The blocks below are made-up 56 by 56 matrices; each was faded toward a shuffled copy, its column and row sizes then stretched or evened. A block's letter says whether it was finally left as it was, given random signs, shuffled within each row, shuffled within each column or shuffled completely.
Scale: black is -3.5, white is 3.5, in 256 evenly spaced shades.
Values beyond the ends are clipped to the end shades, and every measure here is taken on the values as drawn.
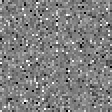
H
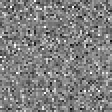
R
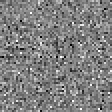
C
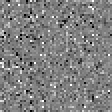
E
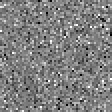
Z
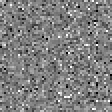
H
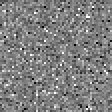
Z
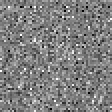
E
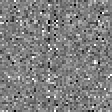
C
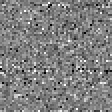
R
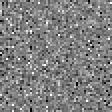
H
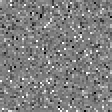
Z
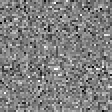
R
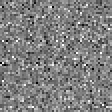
R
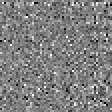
E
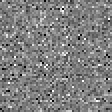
E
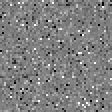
Z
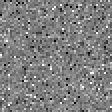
Z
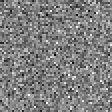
Z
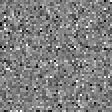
C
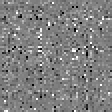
E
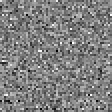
R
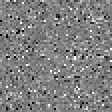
E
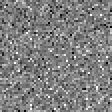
Z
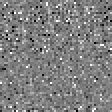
R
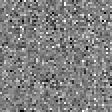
C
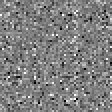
C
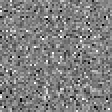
E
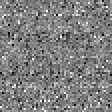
R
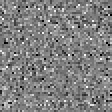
R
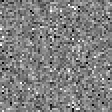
H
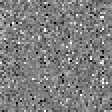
C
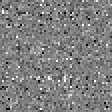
C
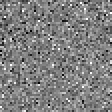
H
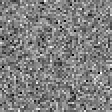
Z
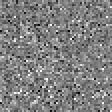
R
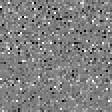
R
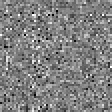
C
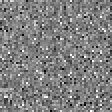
E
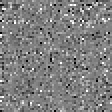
C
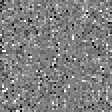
H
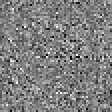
C
